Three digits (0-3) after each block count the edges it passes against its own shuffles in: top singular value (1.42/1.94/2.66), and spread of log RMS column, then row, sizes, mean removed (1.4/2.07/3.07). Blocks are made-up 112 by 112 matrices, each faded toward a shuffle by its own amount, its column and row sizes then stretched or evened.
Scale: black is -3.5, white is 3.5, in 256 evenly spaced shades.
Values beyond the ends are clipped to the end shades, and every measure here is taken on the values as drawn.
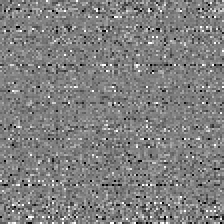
1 1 3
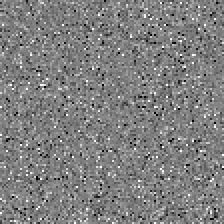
0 1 1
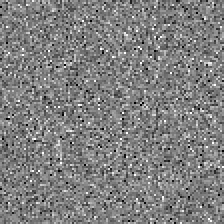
1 0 0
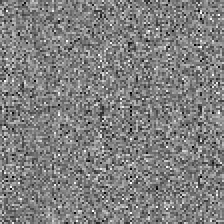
1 2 0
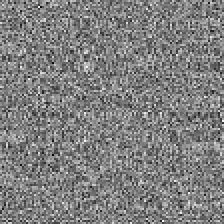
3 1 0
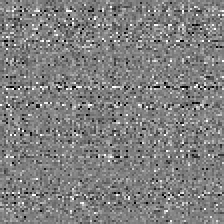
2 1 3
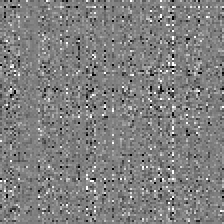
1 3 2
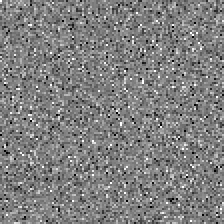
1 1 0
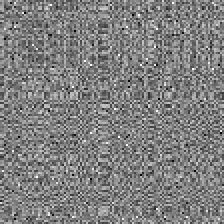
3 1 0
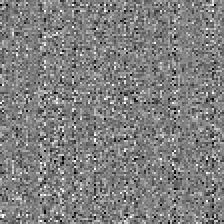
1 3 2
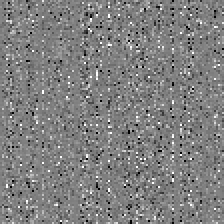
0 3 0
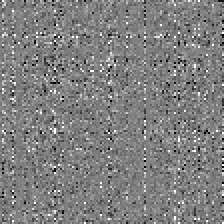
0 3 2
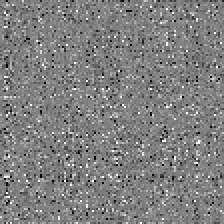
1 2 2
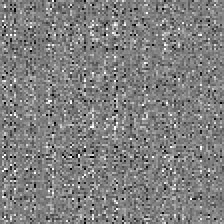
1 3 2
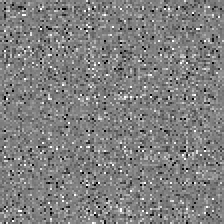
1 2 2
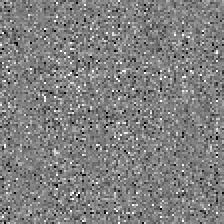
0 2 1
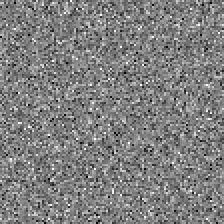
1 0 0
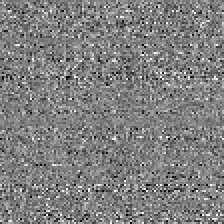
1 0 3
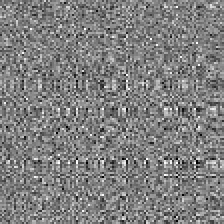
3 2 2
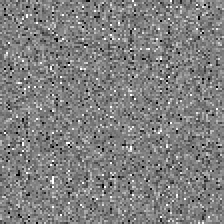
0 2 0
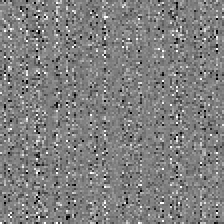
1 3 1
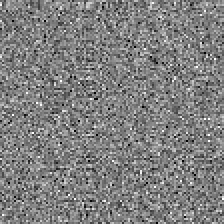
2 0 0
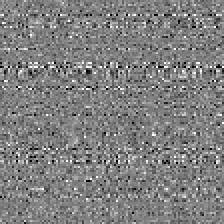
3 1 3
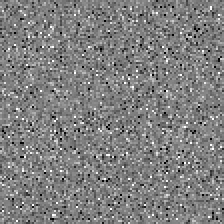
0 1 1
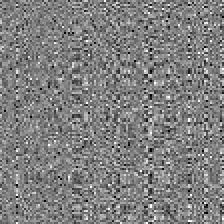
3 3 0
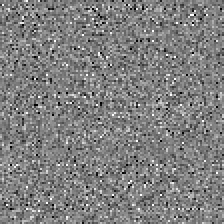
0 1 2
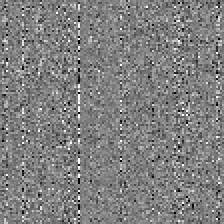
1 3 1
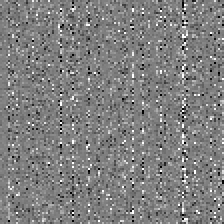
1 3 0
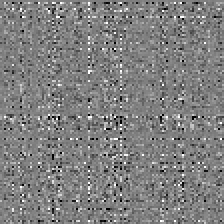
0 3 3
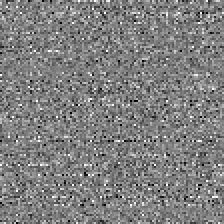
0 1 3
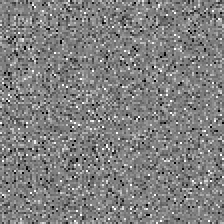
2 0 0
